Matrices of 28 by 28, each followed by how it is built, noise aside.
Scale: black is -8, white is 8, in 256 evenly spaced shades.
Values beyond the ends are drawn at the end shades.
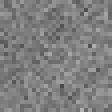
Hankel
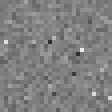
sparse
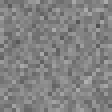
Hankel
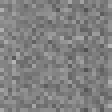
repeating rows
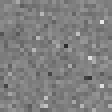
sparse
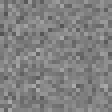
repeating rows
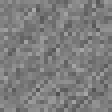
Hankel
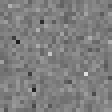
sparse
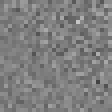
upper triangular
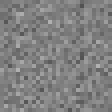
repeating rows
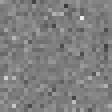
sparse
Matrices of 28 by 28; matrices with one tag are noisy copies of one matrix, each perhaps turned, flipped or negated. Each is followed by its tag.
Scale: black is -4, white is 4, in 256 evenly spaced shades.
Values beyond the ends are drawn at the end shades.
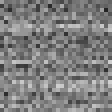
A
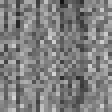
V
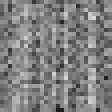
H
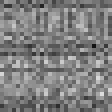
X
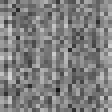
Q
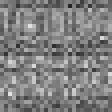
X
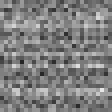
H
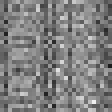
X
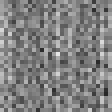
Q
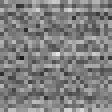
Q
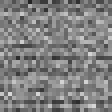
Q
